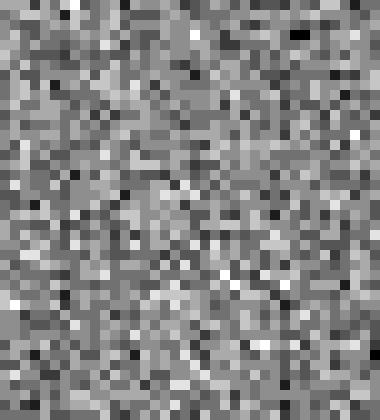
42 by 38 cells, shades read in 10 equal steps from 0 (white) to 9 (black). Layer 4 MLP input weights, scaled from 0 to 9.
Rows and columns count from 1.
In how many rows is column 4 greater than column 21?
21
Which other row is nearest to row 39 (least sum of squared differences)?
16
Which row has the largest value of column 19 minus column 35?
7
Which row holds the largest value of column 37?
18
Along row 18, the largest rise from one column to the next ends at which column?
8
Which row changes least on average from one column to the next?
40
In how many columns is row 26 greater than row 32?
17
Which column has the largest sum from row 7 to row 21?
29
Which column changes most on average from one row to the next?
34
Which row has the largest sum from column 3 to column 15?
6
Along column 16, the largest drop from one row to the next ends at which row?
30
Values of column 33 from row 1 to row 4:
2 4 7 5
